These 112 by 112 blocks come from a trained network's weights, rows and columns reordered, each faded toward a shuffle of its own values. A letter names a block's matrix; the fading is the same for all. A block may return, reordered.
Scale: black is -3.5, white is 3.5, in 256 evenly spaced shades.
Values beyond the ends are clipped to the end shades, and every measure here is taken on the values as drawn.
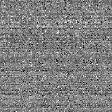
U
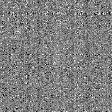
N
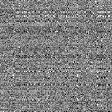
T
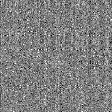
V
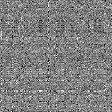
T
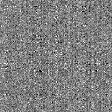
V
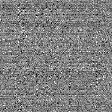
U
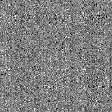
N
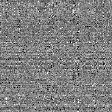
U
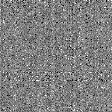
N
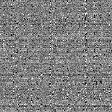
U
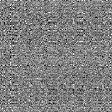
T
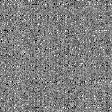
N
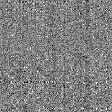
V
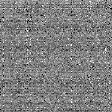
U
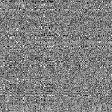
T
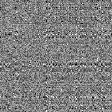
T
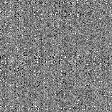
N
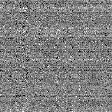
U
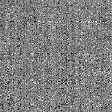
N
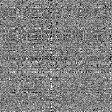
T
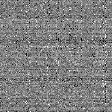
U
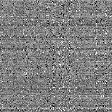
U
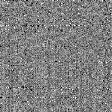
V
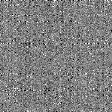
N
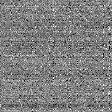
U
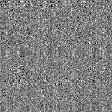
V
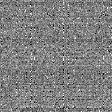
U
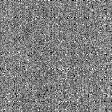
V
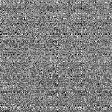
T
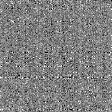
N
